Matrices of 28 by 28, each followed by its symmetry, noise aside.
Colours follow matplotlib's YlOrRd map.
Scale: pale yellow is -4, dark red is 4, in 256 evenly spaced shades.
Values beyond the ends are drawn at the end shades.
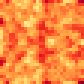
mirrored top to bottom.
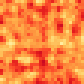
antisymmetric.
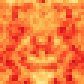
mirrored left to right.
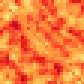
symmetric across the other diagonal.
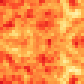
mirrored top to bottom.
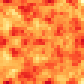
mirrored top to bottom.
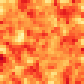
no symmetry.
